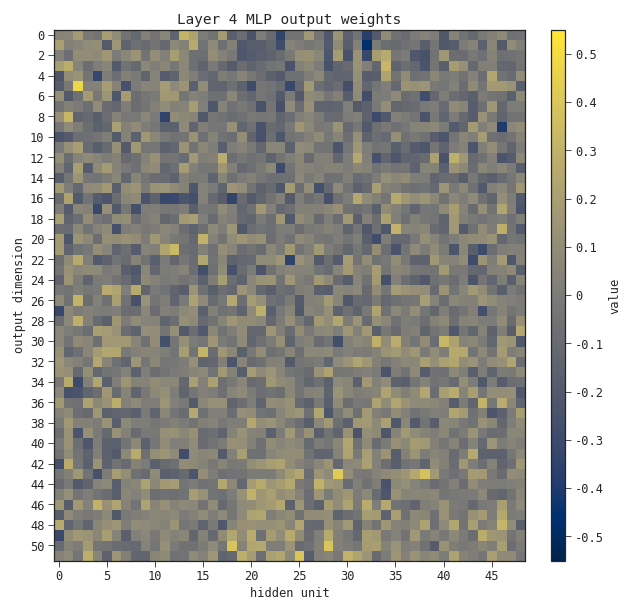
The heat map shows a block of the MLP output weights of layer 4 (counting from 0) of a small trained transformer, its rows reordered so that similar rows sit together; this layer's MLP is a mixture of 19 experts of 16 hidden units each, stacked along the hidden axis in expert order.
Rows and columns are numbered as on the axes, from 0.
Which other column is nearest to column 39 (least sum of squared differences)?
42
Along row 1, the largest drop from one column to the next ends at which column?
32
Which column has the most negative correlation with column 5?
1
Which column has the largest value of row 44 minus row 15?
27
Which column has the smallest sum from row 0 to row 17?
23
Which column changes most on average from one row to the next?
6
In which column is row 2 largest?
34
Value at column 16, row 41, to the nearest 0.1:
0.1
